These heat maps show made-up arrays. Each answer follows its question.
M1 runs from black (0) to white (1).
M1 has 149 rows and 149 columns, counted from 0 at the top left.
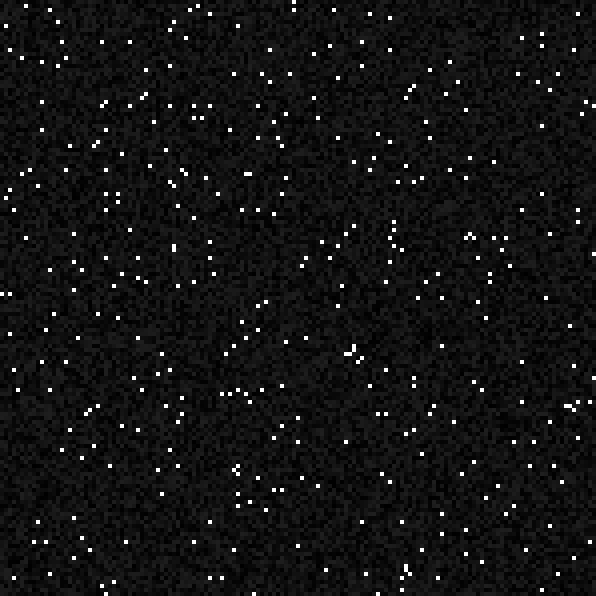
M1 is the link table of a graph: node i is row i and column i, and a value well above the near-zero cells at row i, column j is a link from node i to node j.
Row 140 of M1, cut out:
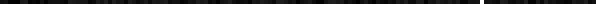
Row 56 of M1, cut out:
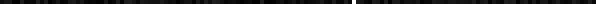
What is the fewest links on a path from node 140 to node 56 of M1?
7
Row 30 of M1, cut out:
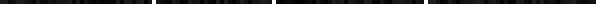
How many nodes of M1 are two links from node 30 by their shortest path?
4
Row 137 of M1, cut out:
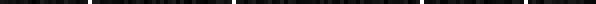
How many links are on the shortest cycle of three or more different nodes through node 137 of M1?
7
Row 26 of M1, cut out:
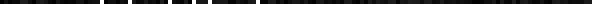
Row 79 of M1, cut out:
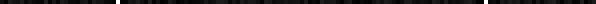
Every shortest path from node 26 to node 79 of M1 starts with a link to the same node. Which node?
node 48
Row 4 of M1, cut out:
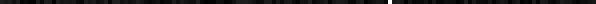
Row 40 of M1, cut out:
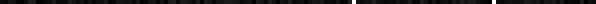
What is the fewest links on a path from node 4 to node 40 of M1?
4
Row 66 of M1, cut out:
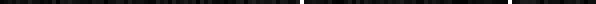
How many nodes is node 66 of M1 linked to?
2
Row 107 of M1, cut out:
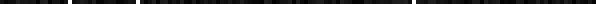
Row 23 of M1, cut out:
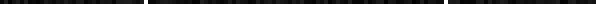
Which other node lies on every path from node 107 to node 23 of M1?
node 36
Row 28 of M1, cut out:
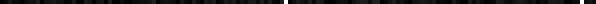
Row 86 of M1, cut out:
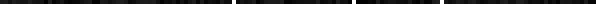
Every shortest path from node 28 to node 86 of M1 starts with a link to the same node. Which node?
node 71
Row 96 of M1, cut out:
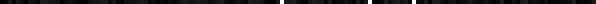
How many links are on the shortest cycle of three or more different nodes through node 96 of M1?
5
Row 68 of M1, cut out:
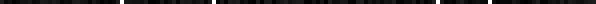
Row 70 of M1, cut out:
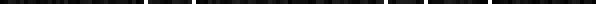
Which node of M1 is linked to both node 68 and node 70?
node 122
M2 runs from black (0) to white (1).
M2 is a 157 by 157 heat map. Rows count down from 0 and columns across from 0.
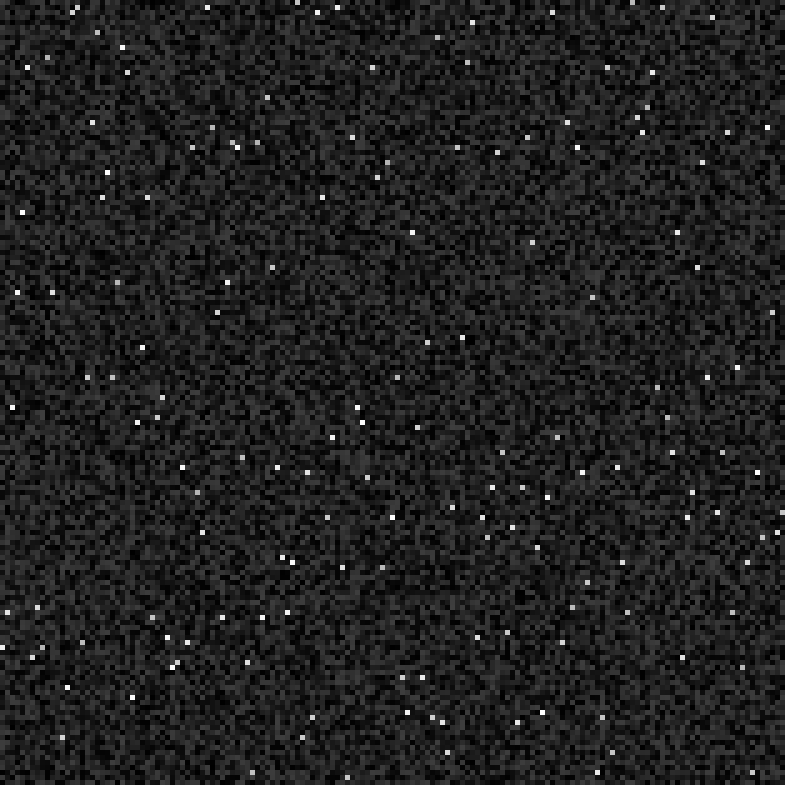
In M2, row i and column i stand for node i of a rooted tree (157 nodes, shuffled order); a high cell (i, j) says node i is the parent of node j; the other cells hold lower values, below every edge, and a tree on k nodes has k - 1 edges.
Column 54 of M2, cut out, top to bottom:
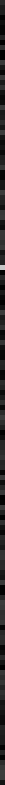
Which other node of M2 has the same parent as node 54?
139
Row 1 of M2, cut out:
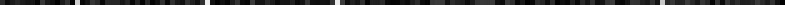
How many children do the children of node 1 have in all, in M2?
3
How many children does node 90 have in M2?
3
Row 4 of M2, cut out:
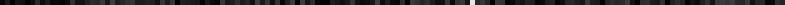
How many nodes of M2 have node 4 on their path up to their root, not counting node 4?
5
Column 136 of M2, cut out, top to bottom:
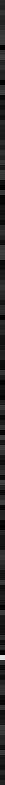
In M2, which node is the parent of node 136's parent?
77
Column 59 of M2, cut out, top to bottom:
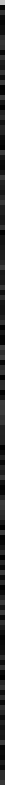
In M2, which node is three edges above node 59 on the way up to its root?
21
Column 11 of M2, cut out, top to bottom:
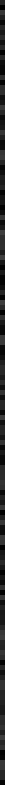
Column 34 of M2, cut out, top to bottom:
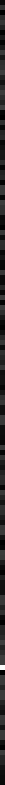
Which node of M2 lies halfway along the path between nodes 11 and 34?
68
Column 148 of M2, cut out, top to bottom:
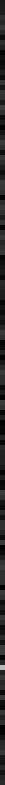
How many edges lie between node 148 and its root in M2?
8
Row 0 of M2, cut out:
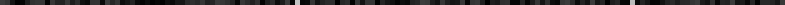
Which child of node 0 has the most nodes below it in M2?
126
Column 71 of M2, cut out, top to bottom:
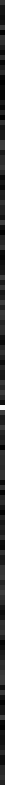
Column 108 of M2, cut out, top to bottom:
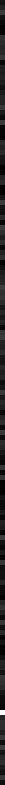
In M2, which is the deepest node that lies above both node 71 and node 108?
142
